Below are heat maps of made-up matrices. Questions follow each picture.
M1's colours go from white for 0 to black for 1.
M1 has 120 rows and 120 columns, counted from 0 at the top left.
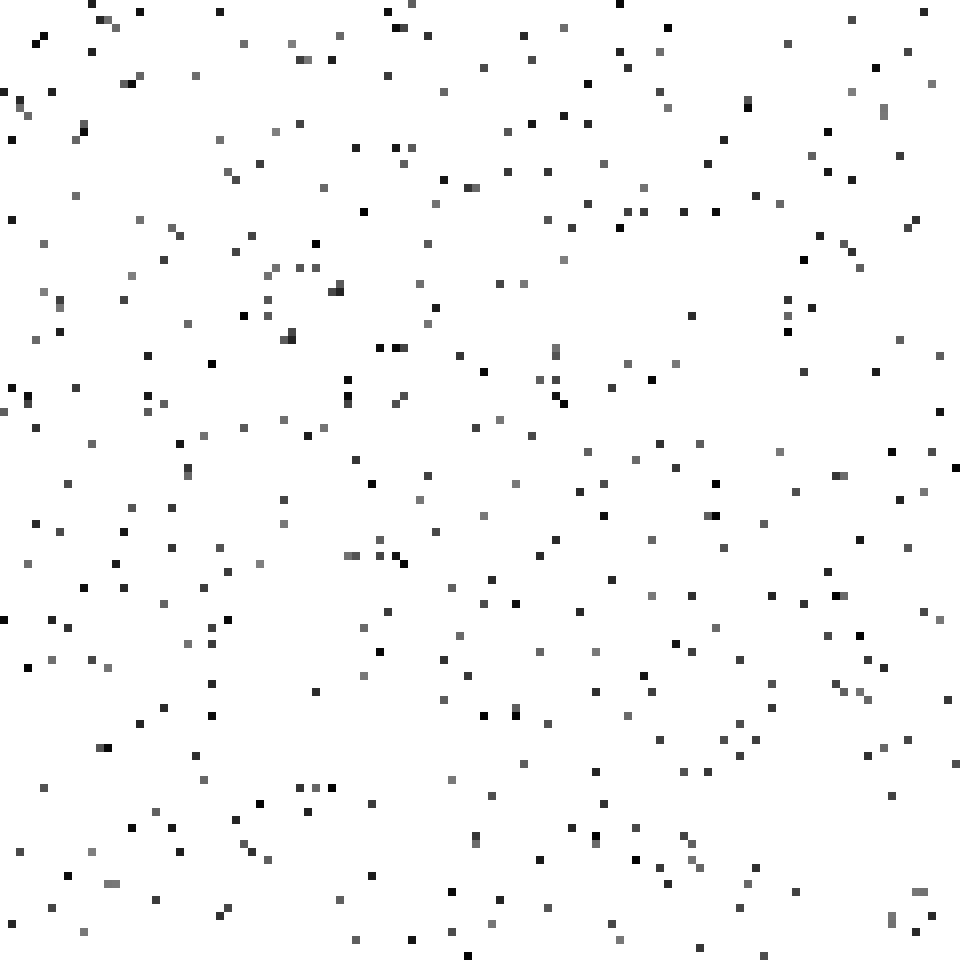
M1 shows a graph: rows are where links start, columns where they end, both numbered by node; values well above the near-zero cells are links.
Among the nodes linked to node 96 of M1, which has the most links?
node 74
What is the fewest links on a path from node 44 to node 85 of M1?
6
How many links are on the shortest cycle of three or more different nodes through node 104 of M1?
4
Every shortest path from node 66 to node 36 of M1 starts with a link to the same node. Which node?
node 7
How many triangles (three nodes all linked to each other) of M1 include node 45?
1
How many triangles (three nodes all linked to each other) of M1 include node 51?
0
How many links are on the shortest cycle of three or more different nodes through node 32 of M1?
4
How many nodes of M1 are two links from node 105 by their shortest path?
8
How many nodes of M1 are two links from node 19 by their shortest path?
3
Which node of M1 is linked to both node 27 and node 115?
node 1
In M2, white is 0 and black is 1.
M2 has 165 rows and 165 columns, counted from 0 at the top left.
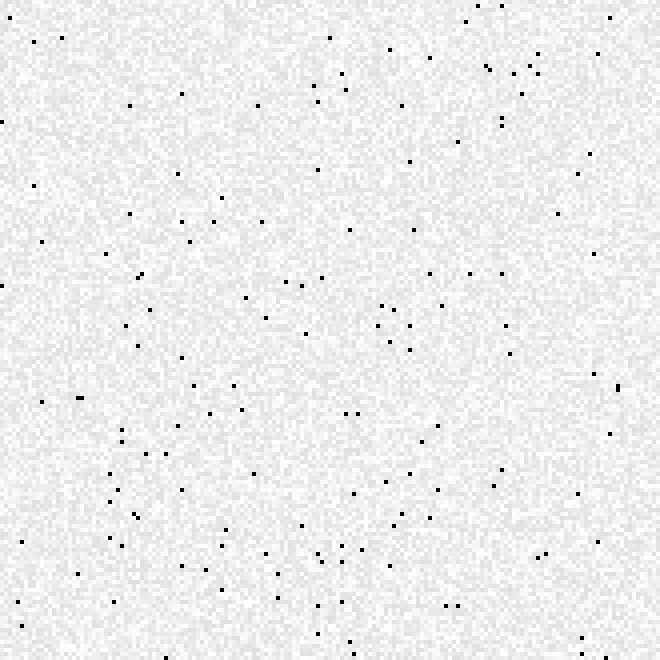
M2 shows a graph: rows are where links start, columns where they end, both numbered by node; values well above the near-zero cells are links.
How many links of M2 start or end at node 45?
5
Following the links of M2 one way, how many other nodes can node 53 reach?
4
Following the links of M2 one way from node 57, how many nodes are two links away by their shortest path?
4
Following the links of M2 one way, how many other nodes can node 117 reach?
2
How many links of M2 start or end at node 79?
6
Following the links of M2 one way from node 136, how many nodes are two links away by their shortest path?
5
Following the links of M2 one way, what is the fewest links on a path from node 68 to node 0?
3
